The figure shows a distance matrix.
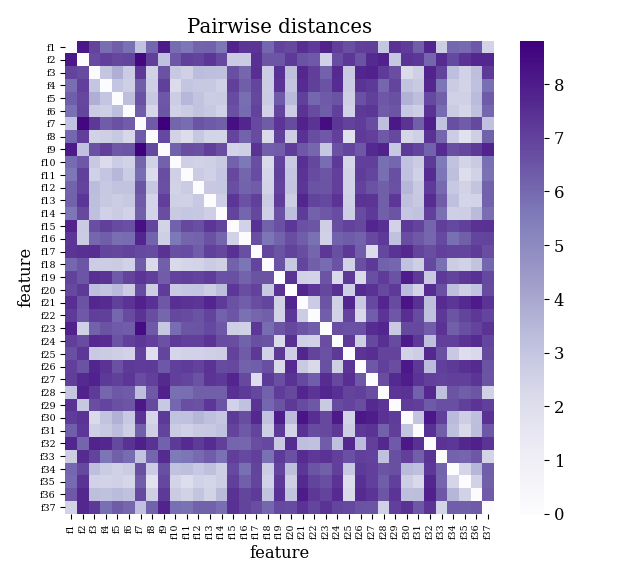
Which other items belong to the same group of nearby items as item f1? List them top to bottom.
f7, f28, f33, f37
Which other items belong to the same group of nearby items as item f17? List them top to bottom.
f27
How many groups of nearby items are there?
5
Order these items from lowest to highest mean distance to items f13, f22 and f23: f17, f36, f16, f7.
f16, f36, f17, f7
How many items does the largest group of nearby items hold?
18
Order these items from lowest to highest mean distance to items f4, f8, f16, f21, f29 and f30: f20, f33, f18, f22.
f18, f20, f22, f33
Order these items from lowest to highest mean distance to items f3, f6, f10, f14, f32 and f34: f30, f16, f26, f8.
f8, f30, f16, f26
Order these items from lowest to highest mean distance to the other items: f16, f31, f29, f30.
f31, f30, f16, f29
